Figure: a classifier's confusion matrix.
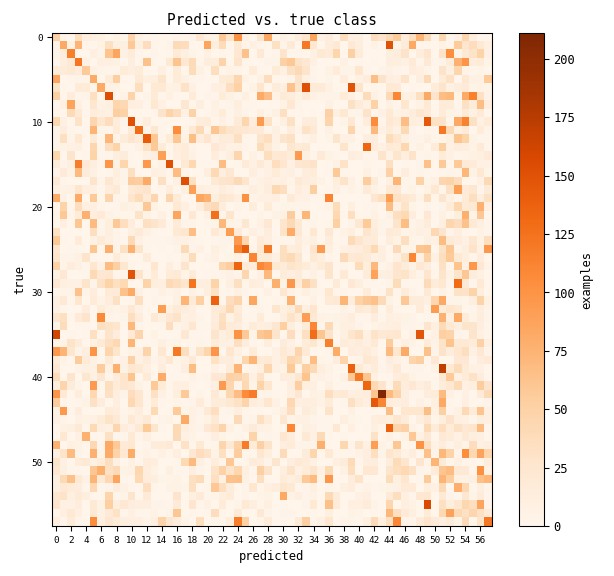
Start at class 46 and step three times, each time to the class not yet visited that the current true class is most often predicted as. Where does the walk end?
33
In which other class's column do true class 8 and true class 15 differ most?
3
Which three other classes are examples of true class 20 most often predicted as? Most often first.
56, 44, 12
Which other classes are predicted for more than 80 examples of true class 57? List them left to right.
5, 24, 45
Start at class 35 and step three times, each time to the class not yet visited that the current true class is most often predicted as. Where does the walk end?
51
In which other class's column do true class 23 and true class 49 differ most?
54
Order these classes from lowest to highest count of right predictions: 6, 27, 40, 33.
6, 33, 27, 40
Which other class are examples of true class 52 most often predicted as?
36
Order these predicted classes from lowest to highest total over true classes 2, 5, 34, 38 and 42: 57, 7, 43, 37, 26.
37, 57, 7, 26, 43
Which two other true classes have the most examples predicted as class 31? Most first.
46, 29
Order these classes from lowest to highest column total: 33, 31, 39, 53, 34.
39, 34, 33, 31, 53
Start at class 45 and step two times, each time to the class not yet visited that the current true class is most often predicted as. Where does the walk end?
12
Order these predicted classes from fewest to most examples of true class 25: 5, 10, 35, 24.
5, 10, 35, 24
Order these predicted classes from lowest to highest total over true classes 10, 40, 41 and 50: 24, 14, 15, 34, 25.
15, 34, 24, 14, 25
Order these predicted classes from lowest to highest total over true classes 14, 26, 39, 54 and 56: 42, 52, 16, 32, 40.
42, 40, 16, 32, 52
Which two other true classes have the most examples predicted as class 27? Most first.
10, 7
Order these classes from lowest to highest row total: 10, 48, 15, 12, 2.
2, 12, 15, 48, 10
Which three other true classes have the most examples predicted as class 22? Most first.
41, 15, 0
